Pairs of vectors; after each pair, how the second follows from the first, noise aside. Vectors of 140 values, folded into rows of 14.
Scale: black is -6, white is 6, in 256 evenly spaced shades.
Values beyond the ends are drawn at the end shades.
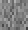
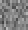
shuffled.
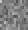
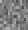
copied.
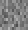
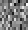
reversed, negated, scaled up.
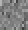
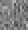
shuffled.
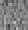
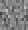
wrapped around.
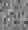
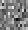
reversed, negated, scaled up.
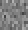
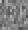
wrapped around.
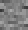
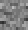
wrapped around.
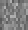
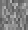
copied.
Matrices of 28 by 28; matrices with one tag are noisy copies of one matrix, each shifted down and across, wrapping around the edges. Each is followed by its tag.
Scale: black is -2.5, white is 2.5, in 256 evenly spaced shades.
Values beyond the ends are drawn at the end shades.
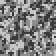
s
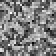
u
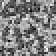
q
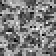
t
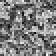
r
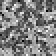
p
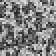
q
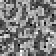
s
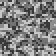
t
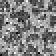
t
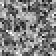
p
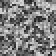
t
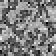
u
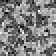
p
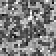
q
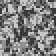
s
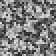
r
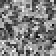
q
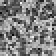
q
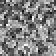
u
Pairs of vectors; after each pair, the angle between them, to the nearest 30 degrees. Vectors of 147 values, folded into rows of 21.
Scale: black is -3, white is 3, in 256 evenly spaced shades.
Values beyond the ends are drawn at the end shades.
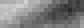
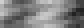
90 degrees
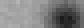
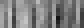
60 degrees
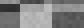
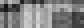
30 degrees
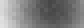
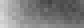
30 degrees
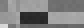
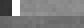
90 degrees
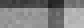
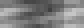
60 degrees
